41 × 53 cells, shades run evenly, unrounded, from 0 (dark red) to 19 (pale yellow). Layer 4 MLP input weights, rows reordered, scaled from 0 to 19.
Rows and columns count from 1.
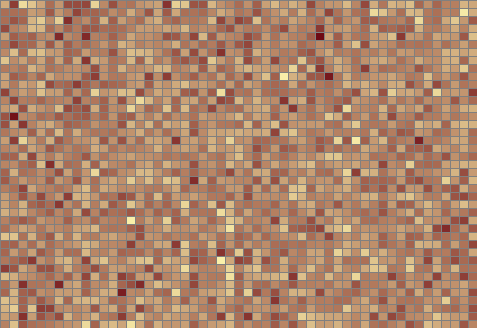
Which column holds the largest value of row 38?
50
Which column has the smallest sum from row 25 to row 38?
14
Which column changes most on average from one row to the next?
25
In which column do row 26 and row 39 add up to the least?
5
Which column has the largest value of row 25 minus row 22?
46
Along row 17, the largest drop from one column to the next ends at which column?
31
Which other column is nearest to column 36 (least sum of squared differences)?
13
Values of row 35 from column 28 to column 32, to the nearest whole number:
12 13 13 14 15
